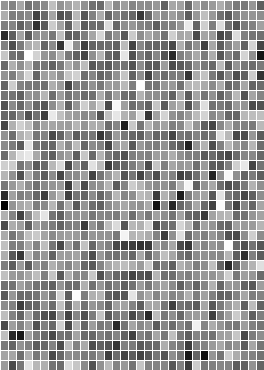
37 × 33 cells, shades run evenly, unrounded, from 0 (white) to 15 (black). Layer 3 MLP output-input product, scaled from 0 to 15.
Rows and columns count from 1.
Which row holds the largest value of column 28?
4
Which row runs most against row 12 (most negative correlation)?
36
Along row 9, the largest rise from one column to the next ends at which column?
19
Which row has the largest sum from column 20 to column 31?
21
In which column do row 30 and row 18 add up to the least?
10
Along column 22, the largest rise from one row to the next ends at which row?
5
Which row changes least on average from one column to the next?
1
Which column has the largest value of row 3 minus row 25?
29
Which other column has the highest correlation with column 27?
23
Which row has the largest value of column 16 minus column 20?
13
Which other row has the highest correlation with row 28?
25
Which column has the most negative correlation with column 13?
28
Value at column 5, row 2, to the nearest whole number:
11
